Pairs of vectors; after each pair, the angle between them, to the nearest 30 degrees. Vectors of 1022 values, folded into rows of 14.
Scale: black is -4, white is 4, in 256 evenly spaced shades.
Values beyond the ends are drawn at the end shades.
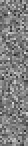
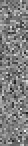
150 degrees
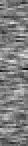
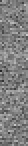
60 degrees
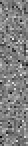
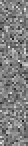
150 degrees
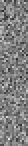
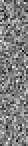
30 degrees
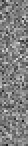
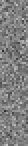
150 degrees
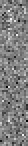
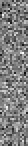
120 degrees
